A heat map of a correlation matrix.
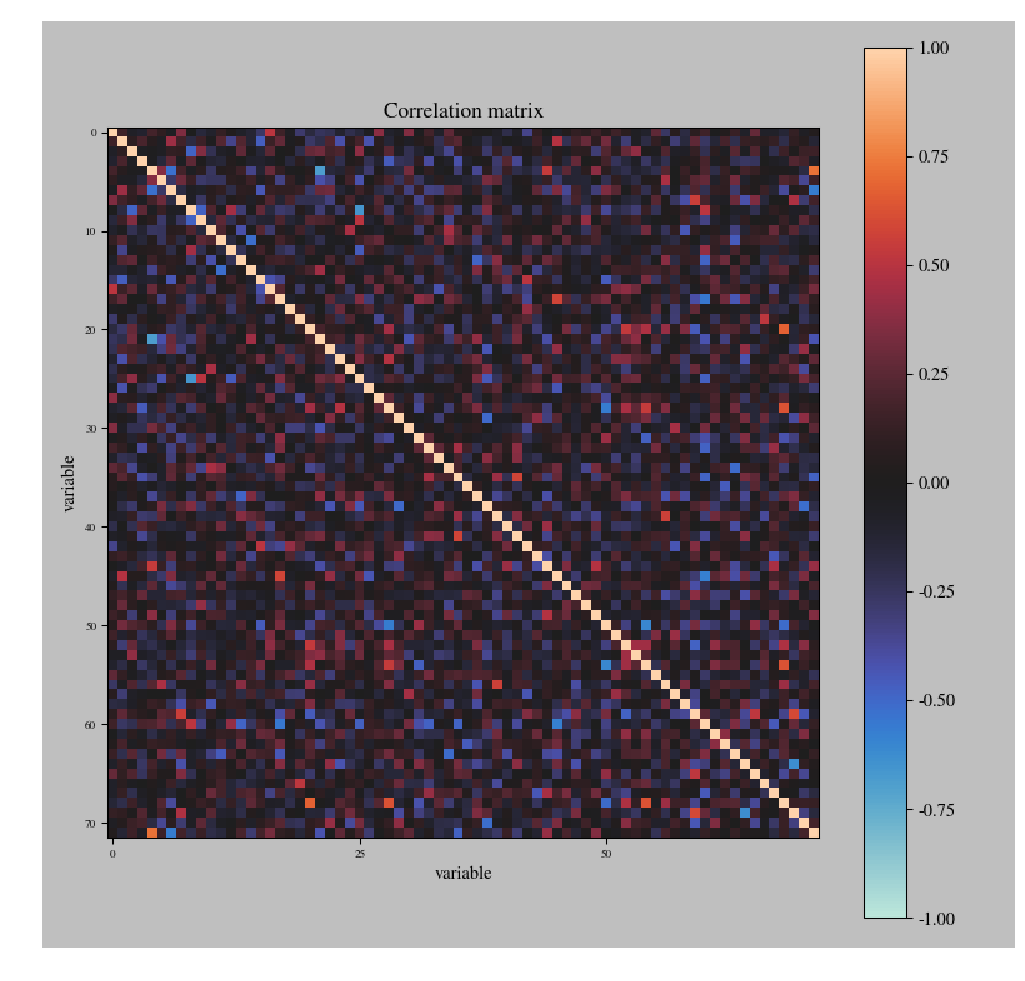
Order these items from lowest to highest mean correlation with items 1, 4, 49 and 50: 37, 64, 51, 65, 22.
37, 51, 22, 64, 65
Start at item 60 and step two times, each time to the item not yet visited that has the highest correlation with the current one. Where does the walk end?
12
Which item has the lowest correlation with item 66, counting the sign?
39
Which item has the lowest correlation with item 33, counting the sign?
16
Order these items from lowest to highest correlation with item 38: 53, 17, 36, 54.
53, 17, 54, 36
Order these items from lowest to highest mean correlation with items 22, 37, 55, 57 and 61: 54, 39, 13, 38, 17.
38, 13, 39, 54, 17
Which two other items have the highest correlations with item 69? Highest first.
59, 7
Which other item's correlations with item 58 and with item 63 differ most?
7
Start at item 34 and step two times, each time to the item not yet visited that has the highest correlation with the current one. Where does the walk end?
24
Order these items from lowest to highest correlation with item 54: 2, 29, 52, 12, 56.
2, 12, 56, 29, 52
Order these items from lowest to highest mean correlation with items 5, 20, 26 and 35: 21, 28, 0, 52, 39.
0, 21, 52, 28, 39
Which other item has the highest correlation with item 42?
15
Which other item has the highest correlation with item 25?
9
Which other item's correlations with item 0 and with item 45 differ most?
60
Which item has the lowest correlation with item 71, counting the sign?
6
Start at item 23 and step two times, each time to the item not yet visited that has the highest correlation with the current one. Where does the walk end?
68
